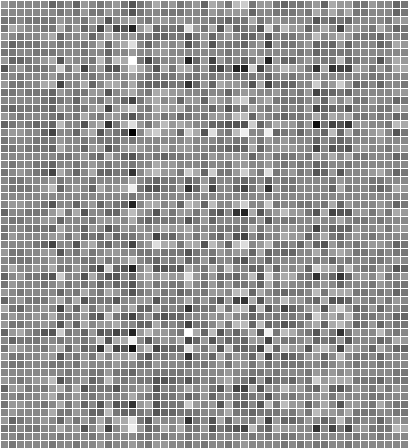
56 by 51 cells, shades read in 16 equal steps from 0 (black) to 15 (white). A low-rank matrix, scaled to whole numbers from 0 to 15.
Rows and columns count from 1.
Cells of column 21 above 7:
31
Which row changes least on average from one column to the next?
25
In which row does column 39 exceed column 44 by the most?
16
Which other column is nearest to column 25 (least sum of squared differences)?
3
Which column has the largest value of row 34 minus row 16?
40
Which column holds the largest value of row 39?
43
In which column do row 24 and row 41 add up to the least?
24
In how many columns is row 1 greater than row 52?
23
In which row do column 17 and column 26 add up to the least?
17
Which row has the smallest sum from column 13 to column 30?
44
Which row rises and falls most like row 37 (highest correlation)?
15
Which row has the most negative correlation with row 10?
22
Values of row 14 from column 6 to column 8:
7 6 9
